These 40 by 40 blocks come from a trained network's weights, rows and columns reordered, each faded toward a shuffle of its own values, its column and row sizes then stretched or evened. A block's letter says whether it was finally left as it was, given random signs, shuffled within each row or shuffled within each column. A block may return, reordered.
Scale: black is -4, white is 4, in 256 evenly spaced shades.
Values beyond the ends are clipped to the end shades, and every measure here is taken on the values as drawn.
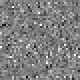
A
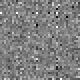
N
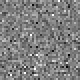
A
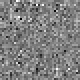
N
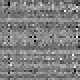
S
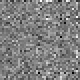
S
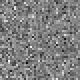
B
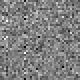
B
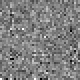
N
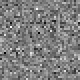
N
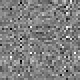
S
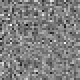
S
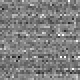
A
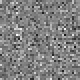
N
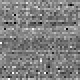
A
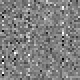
B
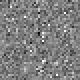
B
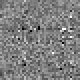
N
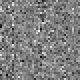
B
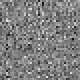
S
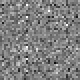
N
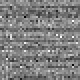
S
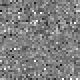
A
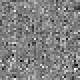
N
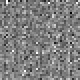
S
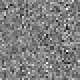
B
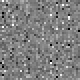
B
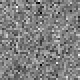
B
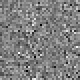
N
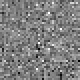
S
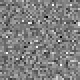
A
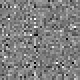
S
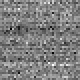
S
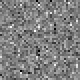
B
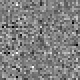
N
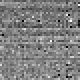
S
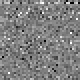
A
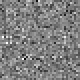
A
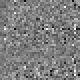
N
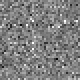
A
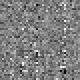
N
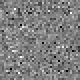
A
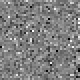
B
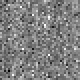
B
